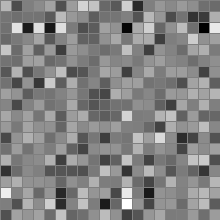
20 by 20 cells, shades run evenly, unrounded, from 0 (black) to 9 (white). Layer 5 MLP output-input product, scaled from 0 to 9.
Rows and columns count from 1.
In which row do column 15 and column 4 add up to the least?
8
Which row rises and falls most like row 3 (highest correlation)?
7
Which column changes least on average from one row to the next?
9
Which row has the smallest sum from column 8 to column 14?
10
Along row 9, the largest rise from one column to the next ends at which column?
11
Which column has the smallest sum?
6
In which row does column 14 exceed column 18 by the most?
2
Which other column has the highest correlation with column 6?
14
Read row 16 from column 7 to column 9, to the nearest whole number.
3 3 4
